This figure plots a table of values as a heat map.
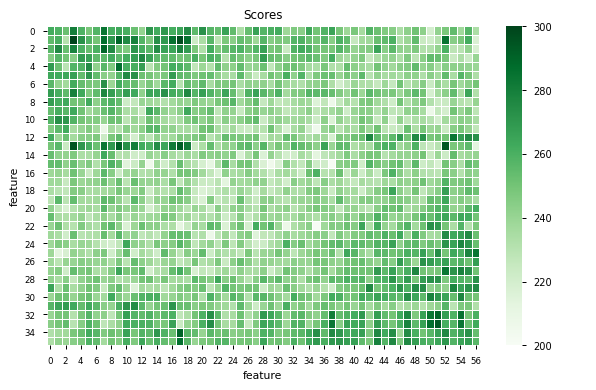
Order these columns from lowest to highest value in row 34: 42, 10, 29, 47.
42, 29, 10, 47
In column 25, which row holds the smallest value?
14
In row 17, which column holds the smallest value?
23
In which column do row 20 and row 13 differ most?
3
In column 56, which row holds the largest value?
25
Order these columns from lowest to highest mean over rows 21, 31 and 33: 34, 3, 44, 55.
34, 3, 44, 55
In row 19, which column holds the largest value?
52
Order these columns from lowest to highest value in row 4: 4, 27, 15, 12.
27, 15, 4, 12
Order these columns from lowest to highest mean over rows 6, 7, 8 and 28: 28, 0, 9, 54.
54, 28, 9, 0
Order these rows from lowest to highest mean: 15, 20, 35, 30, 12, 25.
15, 20, 25, 12, 30, 35
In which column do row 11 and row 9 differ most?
7
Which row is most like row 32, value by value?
33
